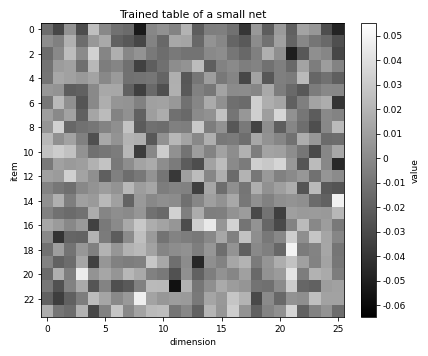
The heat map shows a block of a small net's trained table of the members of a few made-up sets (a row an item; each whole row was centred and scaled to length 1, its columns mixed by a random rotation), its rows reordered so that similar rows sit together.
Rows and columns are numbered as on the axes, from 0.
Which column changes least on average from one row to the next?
24
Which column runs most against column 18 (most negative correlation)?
25
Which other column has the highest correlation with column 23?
8
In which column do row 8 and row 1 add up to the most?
1
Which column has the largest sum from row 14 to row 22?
21
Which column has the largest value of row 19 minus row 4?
17
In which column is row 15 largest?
11
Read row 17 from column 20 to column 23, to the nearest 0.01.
0 0.03 0 0.03
